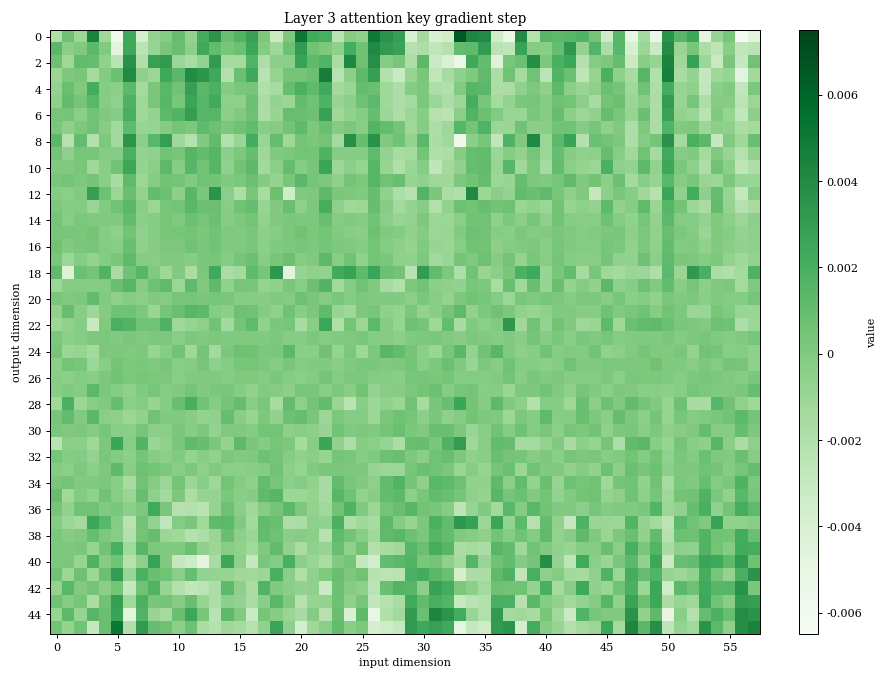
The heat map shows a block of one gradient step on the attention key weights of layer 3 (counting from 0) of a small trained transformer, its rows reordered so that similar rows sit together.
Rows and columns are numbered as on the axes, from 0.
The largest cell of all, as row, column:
0, 33
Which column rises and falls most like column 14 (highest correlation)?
43
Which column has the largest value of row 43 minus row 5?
56
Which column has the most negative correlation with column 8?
10
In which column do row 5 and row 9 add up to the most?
50
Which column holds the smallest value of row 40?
12
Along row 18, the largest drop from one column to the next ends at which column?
19
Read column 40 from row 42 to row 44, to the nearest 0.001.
0.002 0 0
